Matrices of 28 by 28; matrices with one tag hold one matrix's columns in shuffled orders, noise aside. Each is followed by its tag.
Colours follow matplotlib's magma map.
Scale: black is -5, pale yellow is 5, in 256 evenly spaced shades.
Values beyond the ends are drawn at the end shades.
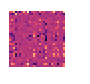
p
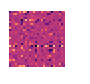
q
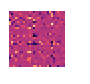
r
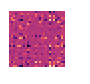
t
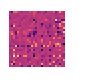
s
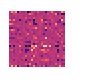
q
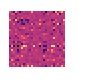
q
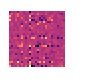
t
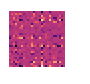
t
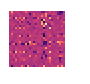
r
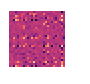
t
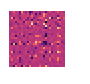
r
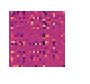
r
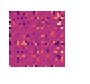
r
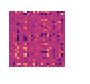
p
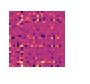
t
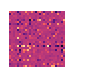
q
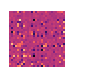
s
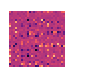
s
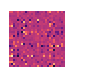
s
